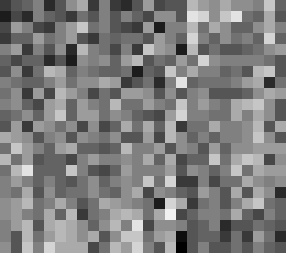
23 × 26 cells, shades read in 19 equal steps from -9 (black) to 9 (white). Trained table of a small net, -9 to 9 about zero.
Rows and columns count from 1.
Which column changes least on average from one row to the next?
21
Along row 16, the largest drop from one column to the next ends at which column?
4
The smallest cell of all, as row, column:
23, 17
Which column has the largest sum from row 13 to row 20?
16
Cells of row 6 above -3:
20
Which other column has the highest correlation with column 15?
12
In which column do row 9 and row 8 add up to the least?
15
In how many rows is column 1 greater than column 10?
12
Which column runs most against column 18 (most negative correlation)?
1
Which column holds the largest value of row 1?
25
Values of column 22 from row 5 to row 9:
-3 0 -1 0 -3
